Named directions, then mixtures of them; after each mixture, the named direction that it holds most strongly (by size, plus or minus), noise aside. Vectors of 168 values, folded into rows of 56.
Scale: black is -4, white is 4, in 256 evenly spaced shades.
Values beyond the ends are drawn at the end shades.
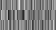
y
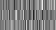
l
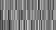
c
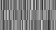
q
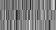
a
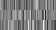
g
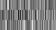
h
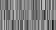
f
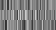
h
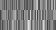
g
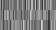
q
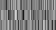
y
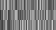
c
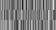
q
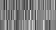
a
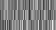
f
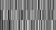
c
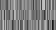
f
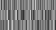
y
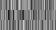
y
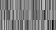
f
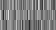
a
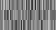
q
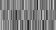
c
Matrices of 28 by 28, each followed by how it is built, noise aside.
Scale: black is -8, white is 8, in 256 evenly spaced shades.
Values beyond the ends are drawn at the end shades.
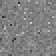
sparse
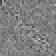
banded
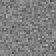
repeating rows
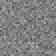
noise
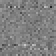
uneven rows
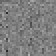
uneven columns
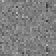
uneven columns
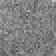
smooth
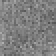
smooth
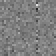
uneven columns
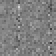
uneven columns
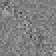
banded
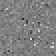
sparse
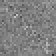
banded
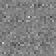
uneven rows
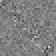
banded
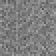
repeating rows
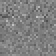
uneven rows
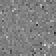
sparse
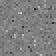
sparse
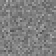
noise
